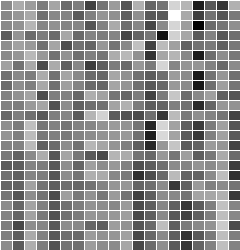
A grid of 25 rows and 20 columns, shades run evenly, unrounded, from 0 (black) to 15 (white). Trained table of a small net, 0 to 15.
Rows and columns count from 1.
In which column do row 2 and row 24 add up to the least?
17
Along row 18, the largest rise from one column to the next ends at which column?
15
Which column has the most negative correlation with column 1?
6
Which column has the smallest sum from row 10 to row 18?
13
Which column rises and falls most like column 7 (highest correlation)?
14
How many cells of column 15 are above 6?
19
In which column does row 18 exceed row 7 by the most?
8
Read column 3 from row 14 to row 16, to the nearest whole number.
11 11 8
